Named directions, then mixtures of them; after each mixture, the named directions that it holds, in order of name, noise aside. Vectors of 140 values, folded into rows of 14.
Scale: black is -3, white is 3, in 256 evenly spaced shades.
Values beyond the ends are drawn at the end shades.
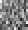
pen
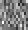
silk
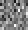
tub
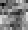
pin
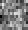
pen, pin.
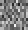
silk, tub.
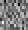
silk, tub.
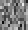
pen, silk, tub.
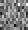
silk, tub.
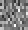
silk, tub.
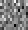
tub.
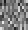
pen, silk, tub.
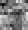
pin.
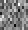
pin, silk, tub.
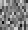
pen, silk.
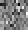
pin, silk, tub.
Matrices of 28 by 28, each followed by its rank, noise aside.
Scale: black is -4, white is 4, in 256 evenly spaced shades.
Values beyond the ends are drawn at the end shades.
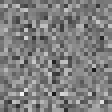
six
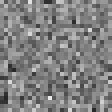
seven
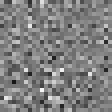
six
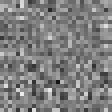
five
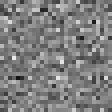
eight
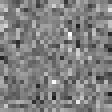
seven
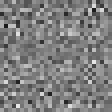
five
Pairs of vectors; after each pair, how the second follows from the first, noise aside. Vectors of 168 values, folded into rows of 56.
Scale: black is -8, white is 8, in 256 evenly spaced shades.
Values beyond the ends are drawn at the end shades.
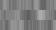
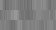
reversed, shrunk.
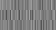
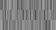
shuffled.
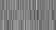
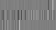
reversed, partly zeroed.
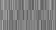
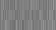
reversed, shrunk.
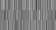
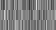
negated, scaled up.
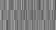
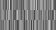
wrapped around, negated, scaled up.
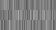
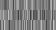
negated, scaled up.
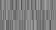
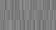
reversed, shrunk.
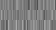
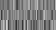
negated, scaled up.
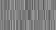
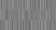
reversed, shrunk.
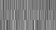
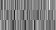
negated, scaled up.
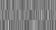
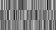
reversed, negated, scaled up.
